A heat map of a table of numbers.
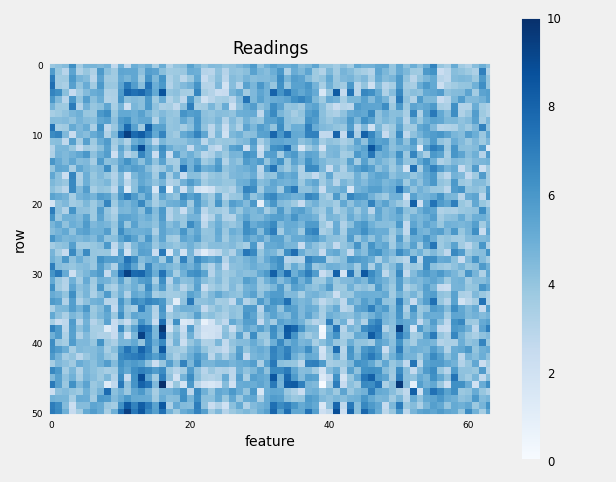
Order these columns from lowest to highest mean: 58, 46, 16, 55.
58, 46, 55, 16
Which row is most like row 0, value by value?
17
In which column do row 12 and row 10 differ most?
11
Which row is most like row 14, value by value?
25
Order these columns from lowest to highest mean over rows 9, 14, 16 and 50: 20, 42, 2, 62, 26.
42, 2, 26, 20, 62
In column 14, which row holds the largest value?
9
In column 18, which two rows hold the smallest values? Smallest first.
34, 45
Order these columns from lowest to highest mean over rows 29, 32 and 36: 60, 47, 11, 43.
60, 43, 11, 47
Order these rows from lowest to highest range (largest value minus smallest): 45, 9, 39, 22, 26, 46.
22, 26, 9, 45, 39, 46
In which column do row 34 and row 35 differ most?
62
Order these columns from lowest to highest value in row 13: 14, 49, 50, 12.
12, 49, 14, 50
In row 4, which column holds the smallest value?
39
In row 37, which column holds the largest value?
16
